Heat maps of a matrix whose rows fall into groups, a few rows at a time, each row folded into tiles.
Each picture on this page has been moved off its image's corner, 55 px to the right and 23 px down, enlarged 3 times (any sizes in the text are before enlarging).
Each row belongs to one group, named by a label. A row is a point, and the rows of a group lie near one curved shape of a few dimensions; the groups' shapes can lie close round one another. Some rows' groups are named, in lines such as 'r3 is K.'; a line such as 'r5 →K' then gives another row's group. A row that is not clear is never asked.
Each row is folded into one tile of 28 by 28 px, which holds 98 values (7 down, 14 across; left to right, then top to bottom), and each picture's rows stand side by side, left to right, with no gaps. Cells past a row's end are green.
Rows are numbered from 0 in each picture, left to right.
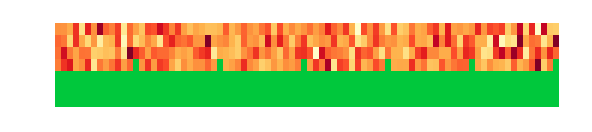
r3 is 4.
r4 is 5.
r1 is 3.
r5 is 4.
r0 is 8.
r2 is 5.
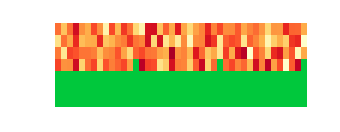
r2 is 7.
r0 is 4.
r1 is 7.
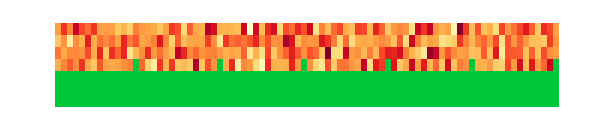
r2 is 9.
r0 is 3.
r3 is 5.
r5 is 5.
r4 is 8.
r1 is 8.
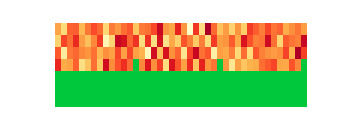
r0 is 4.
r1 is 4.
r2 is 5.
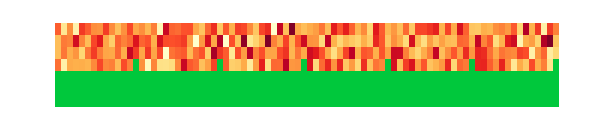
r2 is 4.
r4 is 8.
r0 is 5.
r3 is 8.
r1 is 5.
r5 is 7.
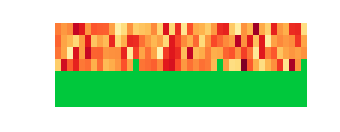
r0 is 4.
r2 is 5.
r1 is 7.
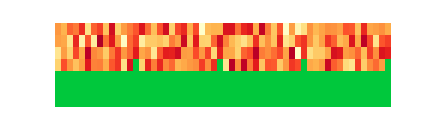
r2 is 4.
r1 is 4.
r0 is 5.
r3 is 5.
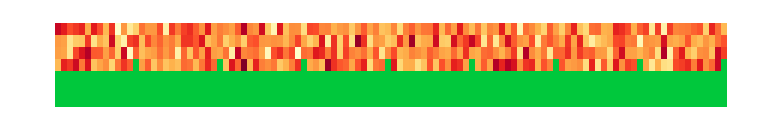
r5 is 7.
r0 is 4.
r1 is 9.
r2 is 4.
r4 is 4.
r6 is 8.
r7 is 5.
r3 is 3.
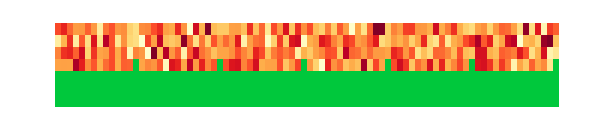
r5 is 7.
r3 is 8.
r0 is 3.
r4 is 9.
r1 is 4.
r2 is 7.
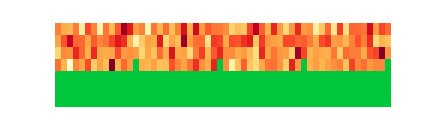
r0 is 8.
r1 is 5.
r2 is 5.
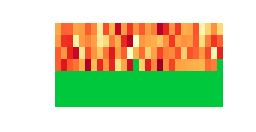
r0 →7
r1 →4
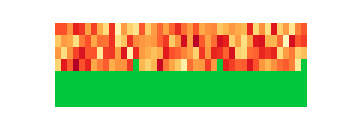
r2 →7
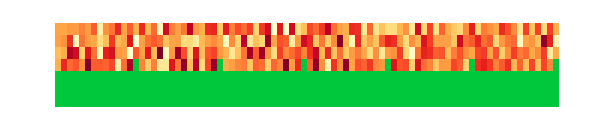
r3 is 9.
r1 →5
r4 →7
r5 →7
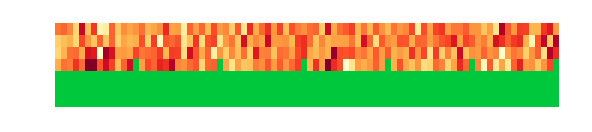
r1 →7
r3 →5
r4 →9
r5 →5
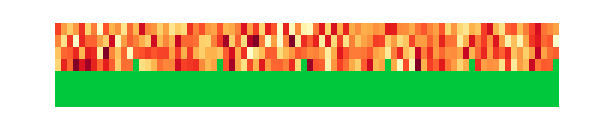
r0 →7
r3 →7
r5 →8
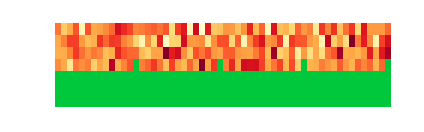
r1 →4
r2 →7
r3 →5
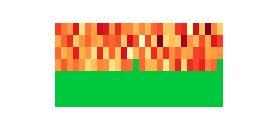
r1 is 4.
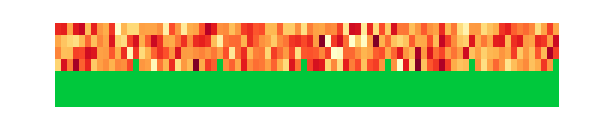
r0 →4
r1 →8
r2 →4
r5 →5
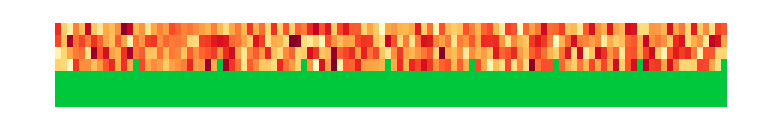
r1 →4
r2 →7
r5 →8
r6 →5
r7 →7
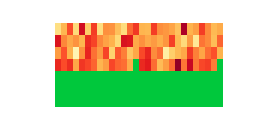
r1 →9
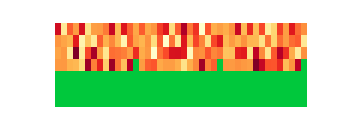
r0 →5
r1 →4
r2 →7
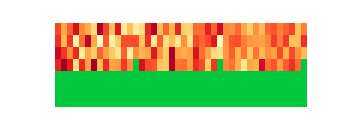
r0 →9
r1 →7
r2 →9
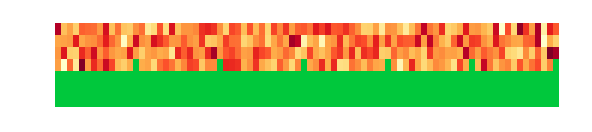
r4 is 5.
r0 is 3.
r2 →7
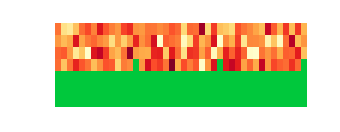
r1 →7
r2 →9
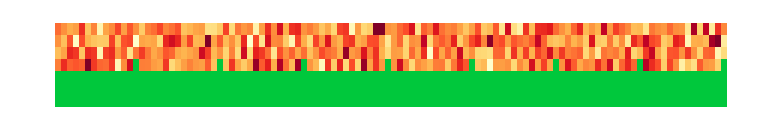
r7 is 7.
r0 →7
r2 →5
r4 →9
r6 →9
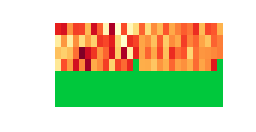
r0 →4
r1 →5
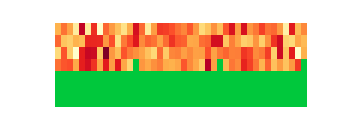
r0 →7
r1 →4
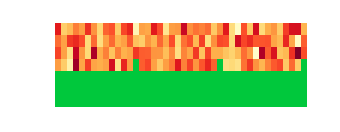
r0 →5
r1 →9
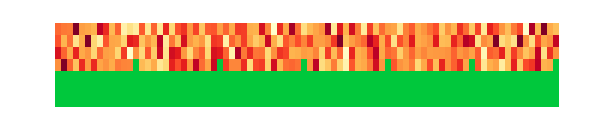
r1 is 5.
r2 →4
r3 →9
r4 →4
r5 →4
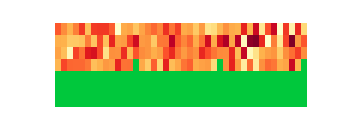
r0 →4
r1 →3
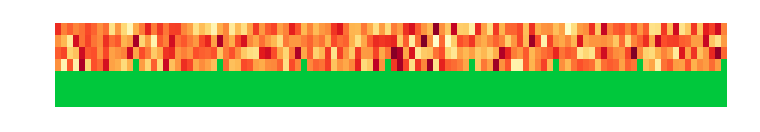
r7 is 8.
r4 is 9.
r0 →3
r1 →3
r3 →4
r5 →5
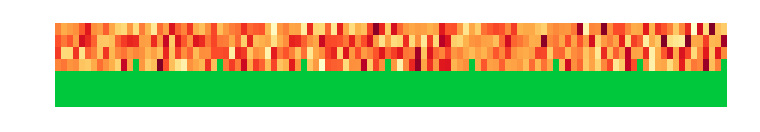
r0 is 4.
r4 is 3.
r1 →5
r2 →4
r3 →8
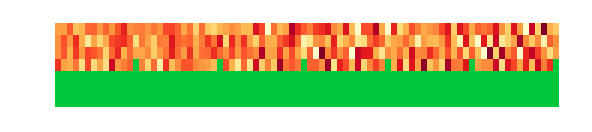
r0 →8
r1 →3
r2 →8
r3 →4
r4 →5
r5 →4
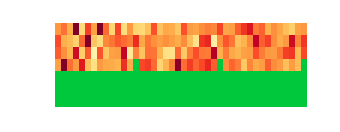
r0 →9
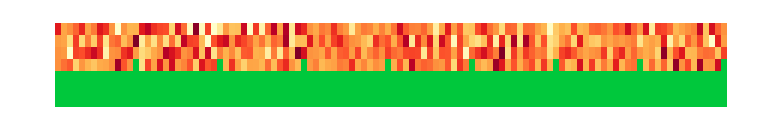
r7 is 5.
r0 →4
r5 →3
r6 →8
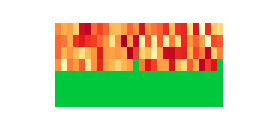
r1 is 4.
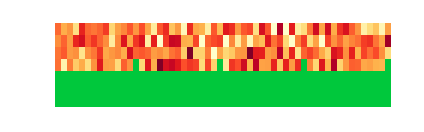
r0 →5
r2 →4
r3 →3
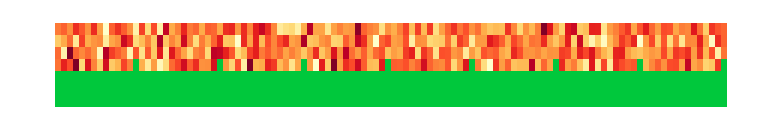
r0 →4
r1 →5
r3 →3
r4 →7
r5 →8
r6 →8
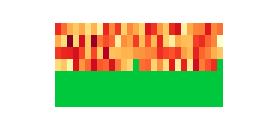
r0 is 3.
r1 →8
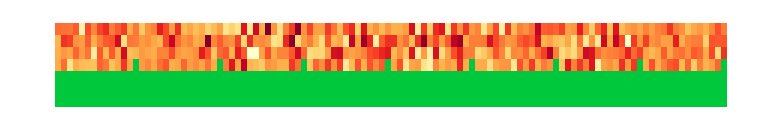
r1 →3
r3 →5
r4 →9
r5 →8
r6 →5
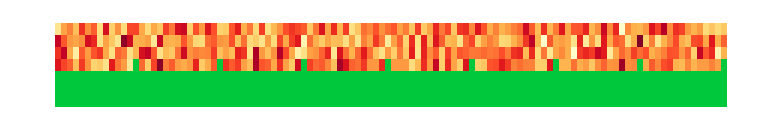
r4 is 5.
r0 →7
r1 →8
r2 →7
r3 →7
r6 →4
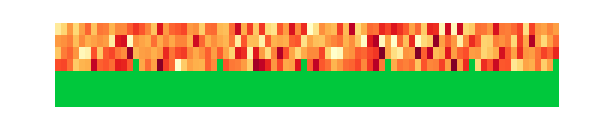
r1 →5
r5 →5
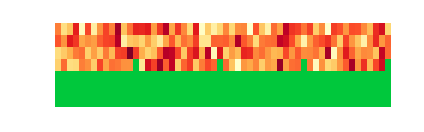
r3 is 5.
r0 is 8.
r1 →4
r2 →8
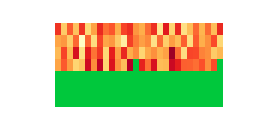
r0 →5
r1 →7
